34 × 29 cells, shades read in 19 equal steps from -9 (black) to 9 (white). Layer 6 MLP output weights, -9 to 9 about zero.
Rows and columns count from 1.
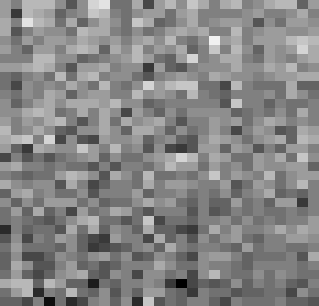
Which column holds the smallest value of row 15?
22
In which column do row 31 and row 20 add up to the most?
20
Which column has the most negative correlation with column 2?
9
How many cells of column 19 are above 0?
12
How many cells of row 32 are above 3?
3
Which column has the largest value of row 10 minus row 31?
18
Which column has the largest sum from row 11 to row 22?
28
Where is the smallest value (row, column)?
32, 17
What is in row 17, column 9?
2
